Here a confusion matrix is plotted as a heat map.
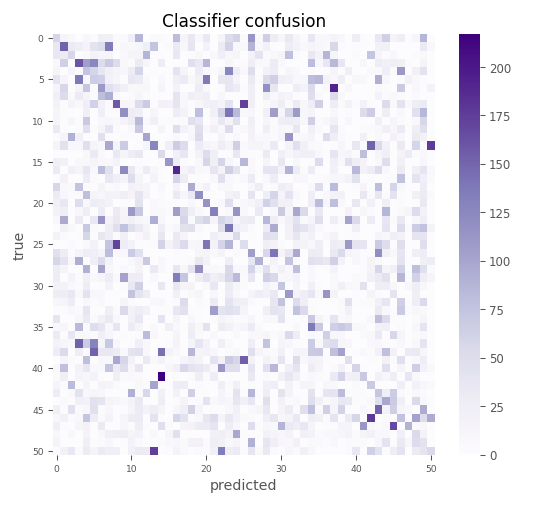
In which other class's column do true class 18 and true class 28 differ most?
19
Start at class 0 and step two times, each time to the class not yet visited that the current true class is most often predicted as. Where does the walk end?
29
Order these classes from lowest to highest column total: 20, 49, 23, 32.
20, 32, 49, 23
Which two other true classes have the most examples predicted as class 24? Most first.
21, 48
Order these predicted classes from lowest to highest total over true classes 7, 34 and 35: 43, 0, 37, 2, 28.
2, 28, 0, 43, 37
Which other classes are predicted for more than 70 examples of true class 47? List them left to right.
30, 41, 45
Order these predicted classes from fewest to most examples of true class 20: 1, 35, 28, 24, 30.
24, 30, 1, 28, 35
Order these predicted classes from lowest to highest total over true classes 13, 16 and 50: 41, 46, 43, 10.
41, 10, 46, 43
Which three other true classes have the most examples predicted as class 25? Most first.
8, 39, 15
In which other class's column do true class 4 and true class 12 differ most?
23
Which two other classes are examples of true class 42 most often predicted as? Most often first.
13, 2
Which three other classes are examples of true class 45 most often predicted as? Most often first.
43, 49, 34
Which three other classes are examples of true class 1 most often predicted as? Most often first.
7, 26, 13
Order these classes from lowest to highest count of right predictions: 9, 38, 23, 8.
38, 9, 23, 8
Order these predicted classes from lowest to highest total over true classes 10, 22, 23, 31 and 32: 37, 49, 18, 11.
37, 18, 11, 49
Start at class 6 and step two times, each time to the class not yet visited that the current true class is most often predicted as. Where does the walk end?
3
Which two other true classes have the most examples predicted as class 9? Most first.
16, 29
